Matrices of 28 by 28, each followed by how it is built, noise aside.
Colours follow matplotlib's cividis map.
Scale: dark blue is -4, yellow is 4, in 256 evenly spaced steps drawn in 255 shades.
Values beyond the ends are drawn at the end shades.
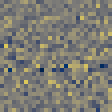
uneven rows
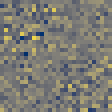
block diagonal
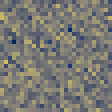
Toeplitz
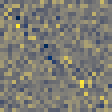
banded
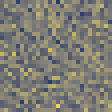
Toeplitz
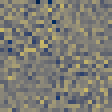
block diagonal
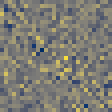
block diagonal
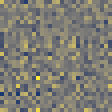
low rank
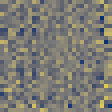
low rank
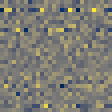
uneven rows
